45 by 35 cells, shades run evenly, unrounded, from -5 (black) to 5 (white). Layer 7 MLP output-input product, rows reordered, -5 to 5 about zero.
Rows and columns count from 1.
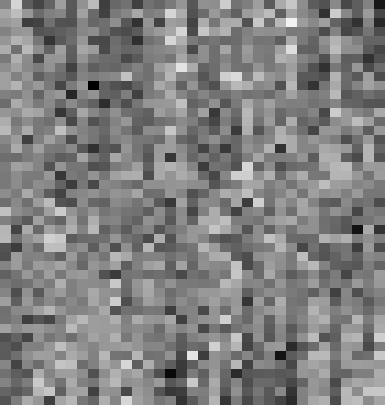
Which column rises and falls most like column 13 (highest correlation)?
35
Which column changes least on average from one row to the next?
10
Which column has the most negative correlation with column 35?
27
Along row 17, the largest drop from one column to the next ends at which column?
26
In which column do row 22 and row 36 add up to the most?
21
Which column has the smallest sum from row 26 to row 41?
23
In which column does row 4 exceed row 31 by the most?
17
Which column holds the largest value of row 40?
18
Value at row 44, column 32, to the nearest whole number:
2
